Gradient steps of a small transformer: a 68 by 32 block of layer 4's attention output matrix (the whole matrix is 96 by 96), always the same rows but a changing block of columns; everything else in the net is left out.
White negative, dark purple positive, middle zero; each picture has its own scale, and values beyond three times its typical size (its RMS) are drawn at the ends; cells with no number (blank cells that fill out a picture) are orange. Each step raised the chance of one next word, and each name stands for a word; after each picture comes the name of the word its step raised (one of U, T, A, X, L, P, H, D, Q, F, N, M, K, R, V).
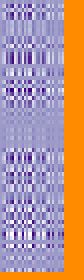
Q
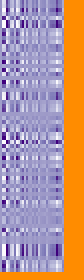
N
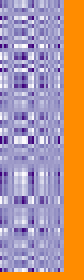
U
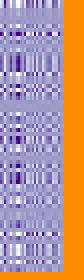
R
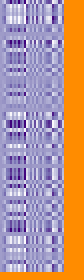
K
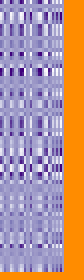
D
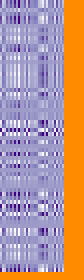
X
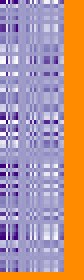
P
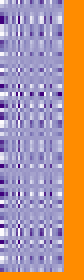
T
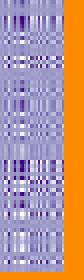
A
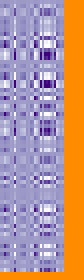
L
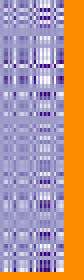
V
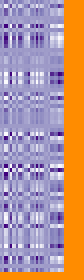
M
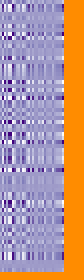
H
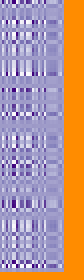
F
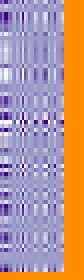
P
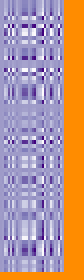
N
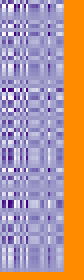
H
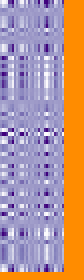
X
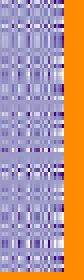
M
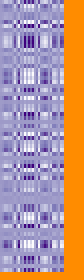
M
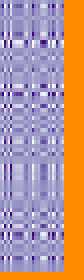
T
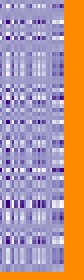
H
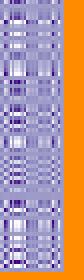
F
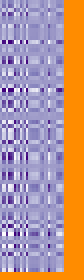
Q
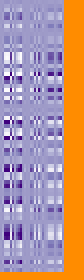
D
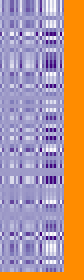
R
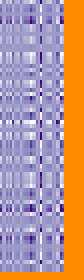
K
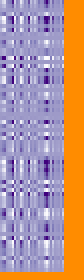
A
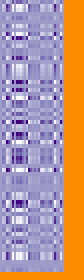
H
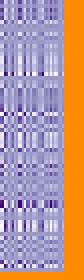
F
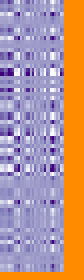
D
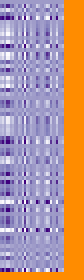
U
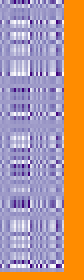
F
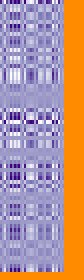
P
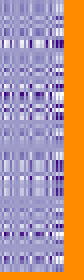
T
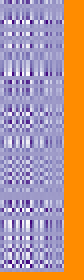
F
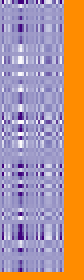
P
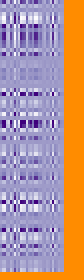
K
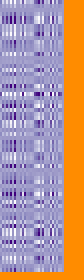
T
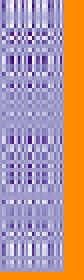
R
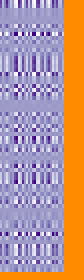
R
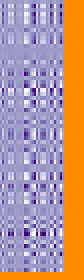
Q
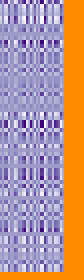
K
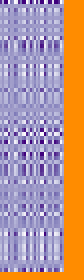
X
